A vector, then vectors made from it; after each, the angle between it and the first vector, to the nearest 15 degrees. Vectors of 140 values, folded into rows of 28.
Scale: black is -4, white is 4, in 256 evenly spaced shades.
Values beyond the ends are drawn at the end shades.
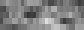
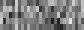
120 degrees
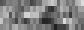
150 degrees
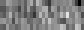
60 degrees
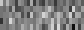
75 degrees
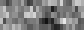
150 degrees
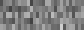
105 degrees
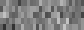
90 degrees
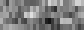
150 degrees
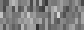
90 degrees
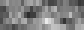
15 degrees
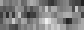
30 degrees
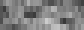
15 degrees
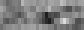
120 degrees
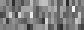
90 degrees
